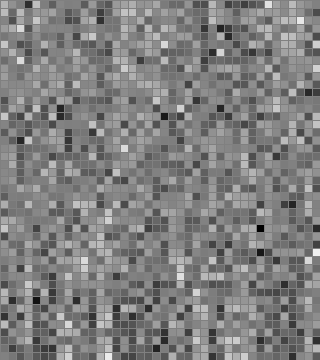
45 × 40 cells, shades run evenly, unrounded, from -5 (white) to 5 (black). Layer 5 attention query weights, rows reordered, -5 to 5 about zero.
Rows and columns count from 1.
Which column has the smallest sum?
16
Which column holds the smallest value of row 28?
14
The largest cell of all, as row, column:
29, 33
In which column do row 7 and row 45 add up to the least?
9
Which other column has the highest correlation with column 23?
11
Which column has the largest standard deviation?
40
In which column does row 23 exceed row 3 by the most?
38
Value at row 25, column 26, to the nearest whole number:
0
